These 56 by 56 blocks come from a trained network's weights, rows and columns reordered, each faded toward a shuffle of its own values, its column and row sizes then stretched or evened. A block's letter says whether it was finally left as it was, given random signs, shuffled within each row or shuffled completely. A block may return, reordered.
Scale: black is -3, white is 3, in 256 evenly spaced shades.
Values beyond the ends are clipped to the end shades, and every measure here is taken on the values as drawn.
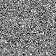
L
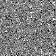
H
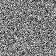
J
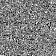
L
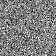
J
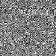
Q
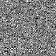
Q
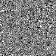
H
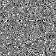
H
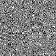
Q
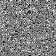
H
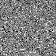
L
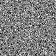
J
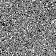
J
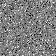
J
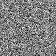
J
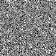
H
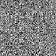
Q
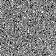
J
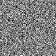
Q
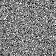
J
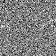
L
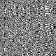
Q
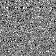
L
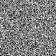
L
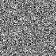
Q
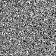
L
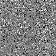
H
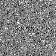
L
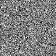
H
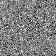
L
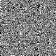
H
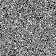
J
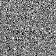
H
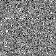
H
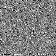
L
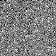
H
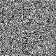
H
